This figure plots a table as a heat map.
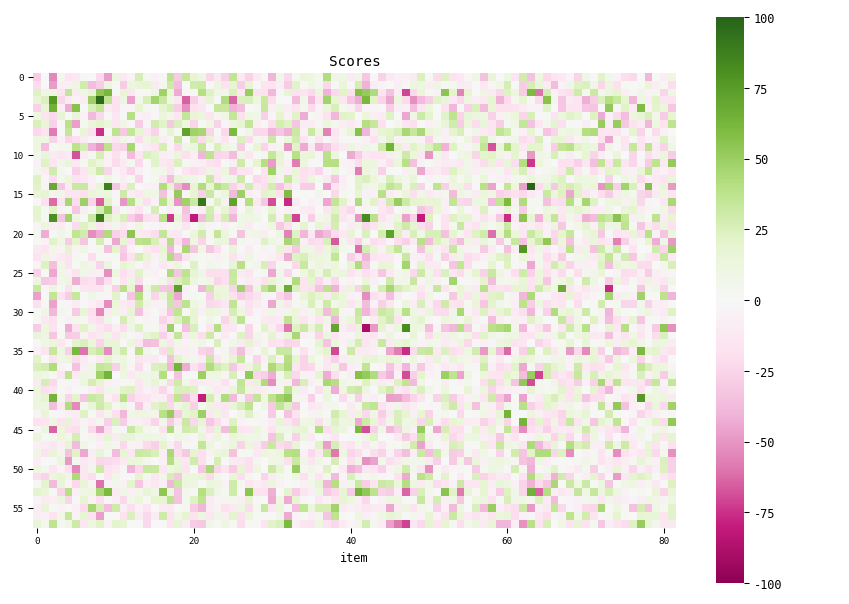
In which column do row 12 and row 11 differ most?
30
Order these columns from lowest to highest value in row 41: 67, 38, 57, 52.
57, 38, 67, 52
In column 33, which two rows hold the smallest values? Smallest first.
18, 11
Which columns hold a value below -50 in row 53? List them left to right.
47, 54, 64
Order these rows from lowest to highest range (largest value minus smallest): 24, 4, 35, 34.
34, 24, 4, 35
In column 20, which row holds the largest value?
7
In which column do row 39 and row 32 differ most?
42
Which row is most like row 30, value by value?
52
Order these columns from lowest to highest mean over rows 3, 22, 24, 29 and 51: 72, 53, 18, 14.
18, 53, 14, 72
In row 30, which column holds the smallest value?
8
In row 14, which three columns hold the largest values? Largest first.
63, 9, 2
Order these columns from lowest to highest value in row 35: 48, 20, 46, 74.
46, 74, 48, 20
